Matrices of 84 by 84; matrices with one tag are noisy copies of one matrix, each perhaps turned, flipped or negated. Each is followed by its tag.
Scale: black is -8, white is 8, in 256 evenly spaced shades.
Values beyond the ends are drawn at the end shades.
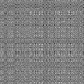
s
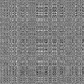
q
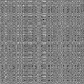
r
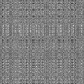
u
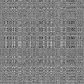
q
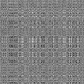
q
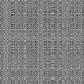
s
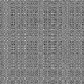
s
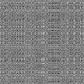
u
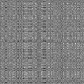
r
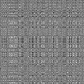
q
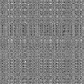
u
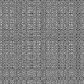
s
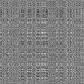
q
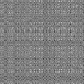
s
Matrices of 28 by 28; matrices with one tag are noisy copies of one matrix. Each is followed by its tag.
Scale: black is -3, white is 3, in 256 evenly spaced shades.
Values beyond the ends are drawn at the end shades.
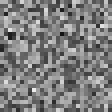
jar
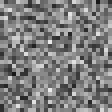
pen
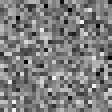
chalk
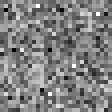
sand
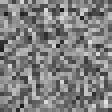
jar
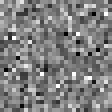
jar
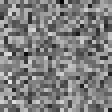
chalk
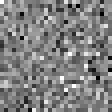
jar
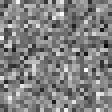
sand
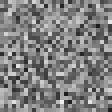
chalk
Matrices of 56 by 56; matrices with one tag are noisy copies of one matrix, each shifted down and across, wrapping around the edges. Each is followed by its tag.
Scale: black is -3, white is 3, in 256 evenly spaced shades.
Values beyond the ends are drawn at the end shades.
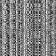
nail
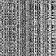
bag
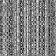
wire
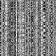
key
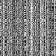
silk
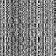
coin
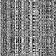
bag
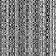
wire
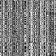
silk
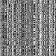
silk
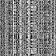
bag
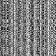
nail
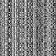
wire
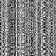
key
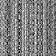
wire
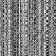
key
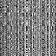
coin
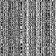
silk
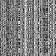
silk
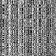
silk
